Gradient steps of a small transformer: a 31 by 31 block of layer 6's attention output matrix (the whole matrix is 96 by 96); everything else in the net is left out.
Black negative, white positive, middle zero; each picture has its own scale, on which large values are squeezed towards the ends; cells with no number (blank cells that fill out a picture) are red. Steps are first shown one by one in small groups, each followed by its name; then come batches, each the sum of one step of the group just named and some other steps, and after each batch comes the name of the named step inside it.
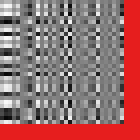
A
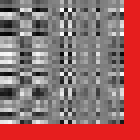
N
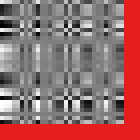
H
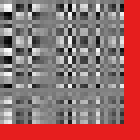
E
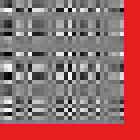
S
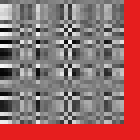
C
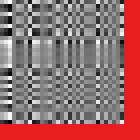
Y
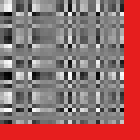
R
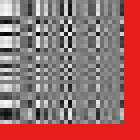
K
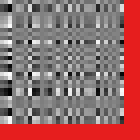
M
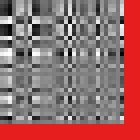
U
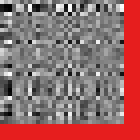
M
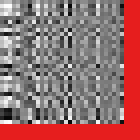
A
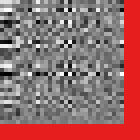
C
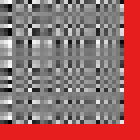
Y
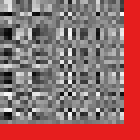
R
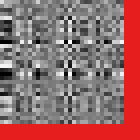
C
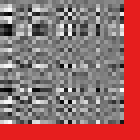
S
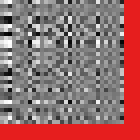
Y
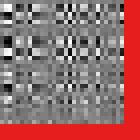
E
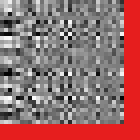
A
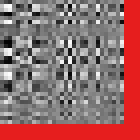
E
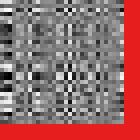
S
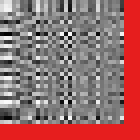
K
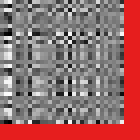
Y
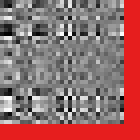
S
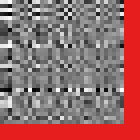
M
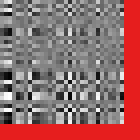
R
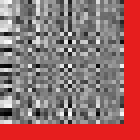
K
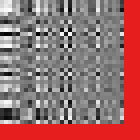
K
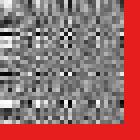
A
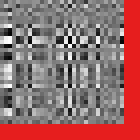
Y
